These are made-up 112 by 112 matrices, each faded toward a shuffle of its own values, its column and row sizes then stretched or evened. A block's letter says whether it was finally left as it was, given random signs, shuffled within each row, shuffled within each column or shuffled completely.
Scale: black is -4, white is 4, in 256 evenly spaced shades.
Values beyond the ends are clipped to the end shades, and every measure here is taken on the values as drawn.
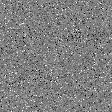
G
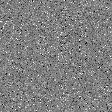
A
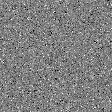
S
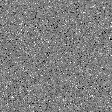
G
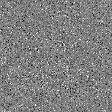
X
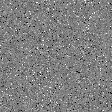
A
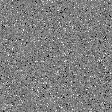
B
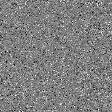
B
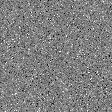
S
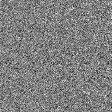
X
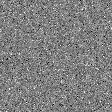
S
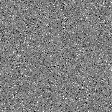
A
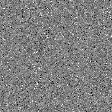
X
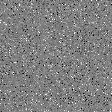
X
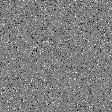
B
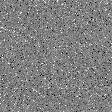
S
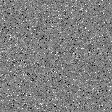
G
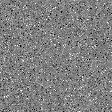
B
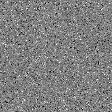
B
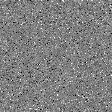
G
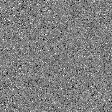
B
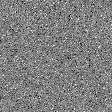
S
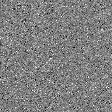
A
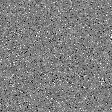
S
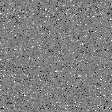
X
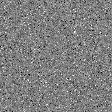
B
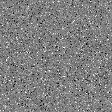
A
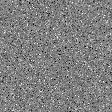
S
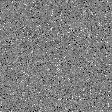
B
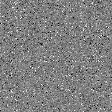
B
